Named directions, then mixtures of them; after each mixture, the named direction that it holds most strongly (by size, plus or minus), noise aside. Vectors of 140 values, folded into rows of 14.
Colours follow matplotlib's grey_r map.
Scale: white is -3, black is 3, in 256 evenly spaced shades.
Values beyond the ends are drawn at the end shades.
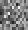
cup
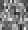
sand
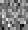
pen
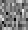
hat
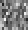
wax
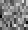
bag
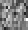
wax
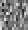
wax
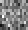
pen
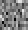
hat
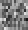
wax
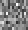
cup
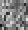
wax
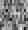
sand
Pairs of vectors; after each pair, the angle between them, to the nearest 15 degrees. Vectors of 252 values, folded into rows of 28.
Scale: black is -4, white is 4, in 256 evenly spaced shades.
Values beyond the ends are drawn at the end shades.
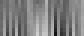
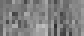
45 degrees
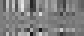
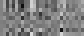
150 degrees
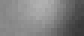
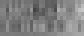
135 degrees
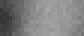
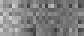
135 degrees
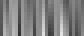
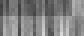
45 degrees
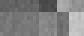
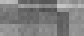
60 degrees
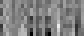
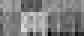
60 degrees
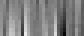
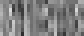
60 degrees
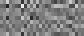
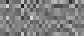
165 degrees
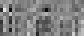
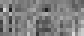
15 degrees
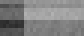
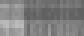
165 degrees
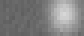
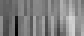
60 degrees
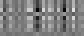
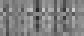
30 degrees
